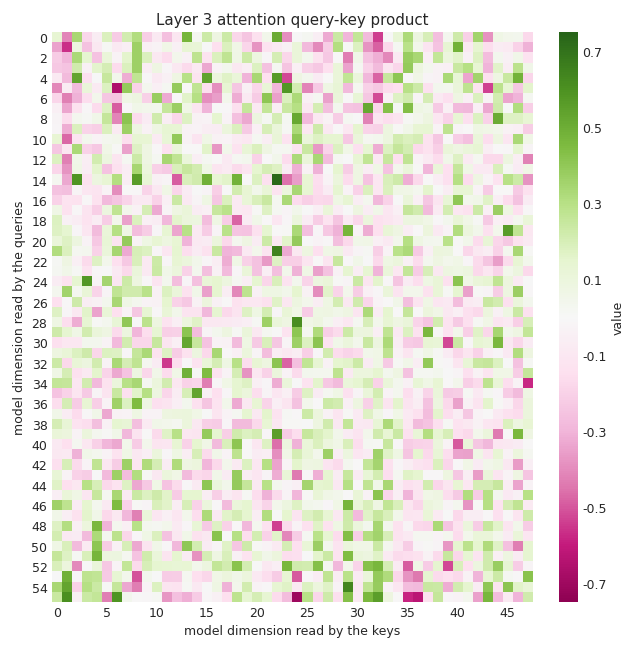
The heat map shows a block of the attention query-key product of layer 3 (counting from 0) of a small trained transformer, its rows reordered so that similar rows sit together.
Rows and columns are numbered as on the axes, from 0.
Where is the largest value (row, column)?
14, 22
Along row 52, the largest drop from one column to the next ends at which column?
39
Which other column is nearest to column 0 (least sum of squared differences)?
16
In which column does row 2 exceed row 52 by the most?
35
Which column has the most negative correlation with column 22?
23
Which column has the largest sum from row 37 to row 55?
32
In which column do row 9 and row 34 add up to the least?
47
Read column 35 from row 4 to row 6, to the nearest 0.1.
0 0.3 0.2
